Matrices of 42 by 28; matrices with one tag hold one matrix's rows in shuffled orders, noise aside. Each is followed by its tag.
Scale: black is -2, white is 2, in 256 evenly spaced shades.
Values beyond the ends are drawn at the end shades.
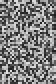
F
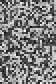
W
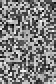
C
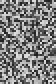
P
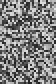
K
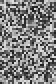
C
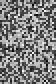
F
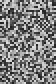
F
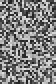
P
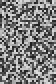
P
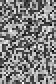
K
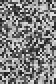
K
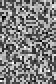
P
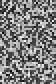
P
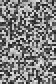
F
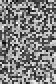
W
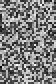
F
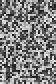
P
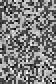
F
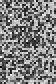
K
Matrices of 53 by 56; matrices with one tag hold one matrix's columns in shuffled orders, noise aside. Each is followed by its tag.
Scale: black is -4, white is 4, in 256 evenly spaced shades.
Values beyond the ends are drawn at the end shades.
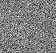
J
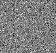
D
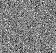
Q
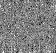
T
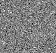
J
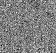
Q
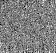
T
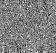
T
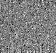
T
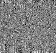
T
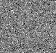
J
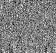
T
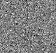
D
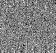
T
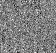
Q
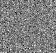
Q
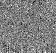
T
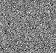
J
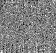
T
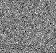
J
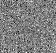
Q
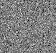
D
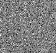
D
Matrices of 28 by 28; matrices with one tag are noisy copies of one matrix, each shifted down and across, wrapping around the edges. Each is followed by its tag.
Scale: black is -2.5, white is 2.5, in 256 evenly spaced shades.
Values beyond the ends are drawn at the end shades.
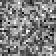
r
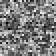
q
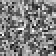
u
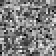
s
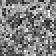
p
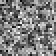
u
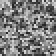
s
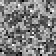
p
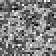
r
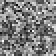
q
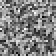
s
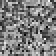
r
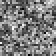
s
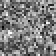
p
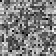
r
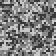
r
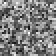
u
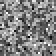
s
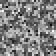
u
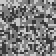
p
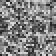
q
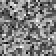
s
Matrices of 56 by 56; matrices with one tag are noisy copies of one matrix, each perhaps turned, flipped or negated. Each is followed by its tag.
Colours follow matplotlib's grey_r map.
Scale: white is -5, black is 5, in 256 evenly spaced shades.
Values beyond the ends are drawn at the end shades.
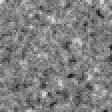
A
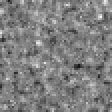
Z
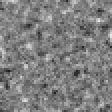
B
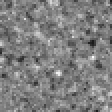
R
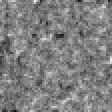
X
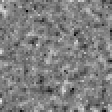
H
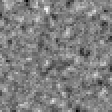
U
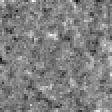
X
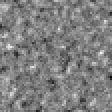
U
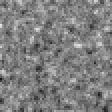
Z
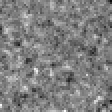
A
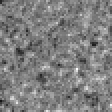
A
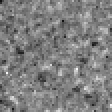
A
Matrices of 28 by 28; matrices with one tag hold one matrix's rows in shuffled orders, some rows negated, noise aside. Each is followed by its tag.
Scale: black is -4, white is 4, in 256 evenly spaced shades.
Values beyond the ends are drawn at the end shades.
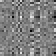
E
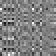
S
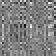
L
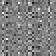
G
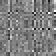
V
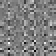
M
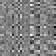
E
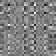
M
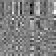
E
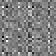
G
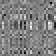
L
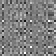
L
